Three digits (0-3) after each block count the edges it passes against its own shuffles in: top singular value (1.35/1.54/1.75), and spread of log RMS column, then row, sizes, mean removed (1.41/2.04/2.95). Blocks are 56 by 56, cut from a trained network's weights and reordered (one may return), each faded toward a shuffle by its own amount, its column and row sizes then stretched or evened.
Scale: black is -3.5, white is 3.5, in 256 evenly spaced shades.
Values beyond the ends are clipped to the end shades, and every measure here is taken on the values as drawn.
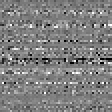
3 1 3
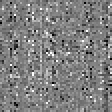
1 2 1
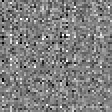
1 2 2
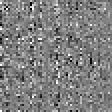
1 3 2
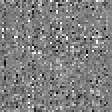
0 2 1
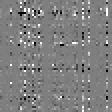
2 3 2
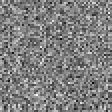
3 0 0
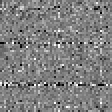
1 1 2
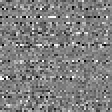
0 1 3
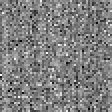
1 0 0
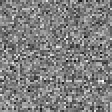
2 0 1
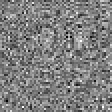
3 1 1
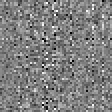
1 2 0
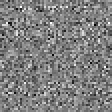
3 0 2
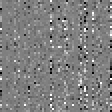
0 3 0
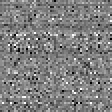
1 1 2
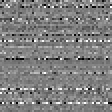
3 0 3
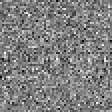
1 0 1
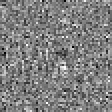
3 1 1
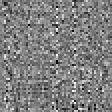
2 2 0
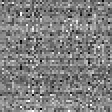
2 2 0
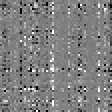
2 3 2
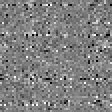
0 2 2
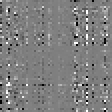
2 3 2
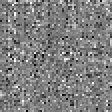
0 1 1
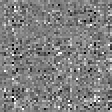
0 2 2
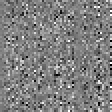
0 3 1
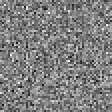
2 0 0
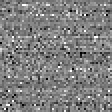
1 0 2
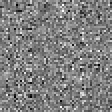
3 2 1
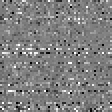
0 1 3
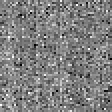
1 0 1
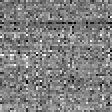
2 2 1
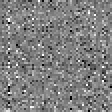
0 2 0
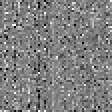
0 2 1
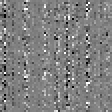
1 3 0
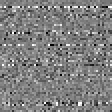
1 0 3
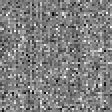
1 0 1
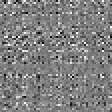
3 2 3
